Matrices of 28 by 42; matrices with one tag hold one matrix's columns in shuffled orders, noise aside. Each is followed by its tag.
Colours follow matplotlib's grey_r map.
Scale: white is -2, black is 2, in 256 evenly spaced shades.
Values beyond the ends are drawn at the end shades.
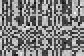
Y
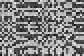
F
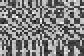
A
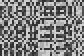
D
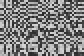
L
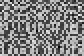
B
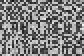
B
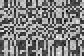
A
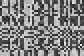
Y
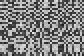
L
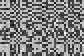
L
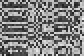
F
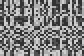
Y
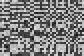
L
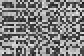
F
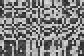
A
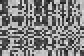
Y
